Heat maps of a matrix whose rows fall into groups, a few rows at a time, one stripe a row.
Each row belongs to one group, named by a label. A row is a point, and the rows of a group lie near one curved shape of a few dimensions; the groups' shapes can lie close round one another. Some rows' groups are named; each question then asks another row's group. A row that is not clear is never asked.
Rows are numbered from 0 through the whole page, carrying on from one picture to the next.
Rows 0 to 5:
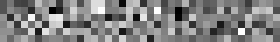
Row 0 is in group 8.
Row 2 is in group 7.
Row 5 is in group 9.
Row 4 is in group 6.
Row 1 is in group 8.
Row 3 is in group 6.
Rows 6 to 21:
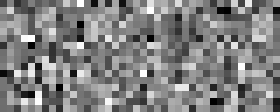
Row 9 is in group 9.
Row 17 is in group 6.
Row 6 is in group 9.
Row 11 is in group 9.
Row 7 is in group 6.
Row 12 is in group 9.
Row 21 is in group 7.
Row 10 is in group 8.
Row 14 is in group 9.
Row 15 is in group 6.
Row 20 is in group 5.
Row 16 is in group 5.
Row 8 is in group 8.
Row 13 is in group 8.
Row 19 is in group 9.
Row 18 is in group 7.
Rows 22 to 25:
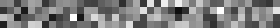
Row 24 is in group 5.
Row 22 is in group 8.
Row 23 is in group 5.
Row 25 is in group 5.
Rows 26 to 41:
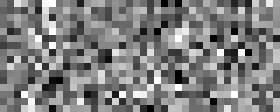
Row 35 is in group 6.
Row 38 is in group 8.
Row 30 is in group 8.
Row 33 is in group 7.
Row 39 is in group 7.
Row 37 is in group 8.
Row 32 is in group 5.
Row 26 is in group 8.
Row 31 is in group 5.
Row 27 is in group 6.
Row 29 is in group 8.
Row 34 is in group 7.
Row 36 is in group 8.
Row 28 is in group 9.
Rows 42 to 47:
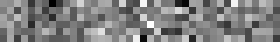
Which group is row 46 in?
8
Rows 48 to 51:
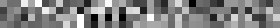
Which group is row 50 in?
9
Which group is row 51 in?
9
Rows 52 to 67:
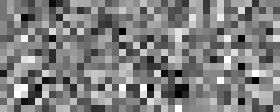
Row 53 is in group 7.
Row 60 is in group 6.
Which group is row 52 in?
8
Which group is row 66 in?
9
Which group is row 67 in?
8
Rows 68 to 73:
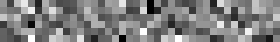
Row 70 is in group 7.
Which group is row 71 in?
9
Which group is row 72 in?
7
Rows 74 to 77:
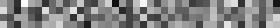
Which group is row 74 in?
7
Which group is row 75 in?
5
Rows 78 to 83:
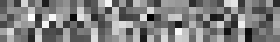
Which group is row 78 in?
7
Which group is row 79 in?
9
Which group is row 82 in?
7
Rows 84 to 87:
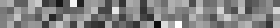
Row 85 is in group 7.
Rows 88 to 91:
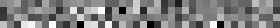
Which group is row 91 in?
9
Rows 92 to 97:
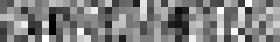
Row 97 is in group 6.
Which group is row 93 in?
5
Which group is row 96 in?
9
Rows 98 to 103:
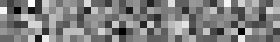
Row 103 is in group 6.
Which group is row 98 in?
6
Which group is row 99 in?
5
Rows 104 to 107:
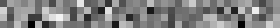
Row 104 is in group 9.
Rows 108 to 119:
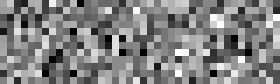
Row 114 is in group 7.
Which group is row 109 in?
7
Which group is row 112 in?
5
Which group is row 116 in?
5
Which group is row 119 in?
7
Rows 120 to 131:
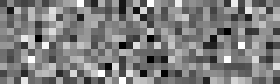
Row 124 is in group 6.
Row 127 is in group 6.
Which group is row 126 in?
6
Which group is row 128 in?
6
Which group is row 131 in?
7
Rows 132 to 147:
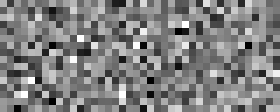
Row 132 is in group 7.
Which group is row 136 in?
7
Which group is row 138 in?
7
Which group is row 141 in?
8
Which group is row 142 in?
5
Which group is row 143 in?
9
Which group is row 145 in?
9
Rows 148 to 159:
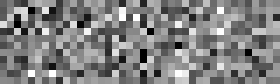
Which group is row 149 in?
9
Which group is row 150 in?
7
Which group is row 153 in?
9
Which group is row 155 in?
7
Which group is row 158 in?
8
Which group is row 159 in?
7
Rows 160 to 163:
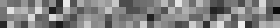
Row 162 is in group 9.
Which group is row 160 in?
7
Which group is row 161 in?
5
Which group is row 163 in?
5
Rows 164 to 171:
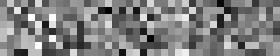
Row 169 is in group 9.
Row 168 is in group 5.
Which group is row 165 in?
7
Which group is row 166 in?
9
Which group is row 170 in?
6
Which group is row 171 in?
8
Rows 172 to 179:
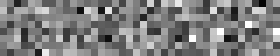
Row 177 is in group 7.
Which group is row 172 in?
8
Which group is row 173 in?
9
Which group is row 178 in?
9
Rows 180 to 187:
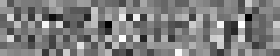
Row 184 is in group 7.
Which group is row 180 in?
7
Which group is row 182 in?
7
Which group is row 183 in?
7
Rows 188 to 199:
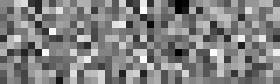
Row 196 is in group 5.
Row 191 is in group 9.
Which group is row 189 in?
7
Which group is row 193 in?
5
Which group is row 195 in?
5
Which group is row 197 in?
8
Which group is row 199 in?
8
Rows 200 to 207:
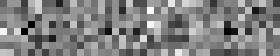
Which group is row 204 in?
7
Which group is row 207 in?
7
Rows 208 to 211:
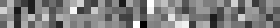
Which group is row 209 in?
5
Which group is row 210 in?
6
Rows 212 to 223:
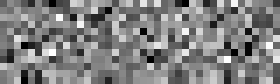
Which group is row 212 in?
8
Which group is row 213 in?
7
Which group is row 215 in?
9
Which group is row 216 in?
7
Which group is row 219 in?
8
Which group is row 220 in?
6
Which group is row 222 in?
6
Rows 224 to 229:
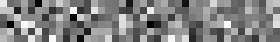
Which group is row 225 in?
5
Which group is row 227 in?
6
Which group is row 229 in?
9
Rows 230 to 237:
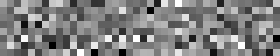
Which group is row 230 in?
8
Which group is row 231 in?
9
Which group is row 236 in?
5
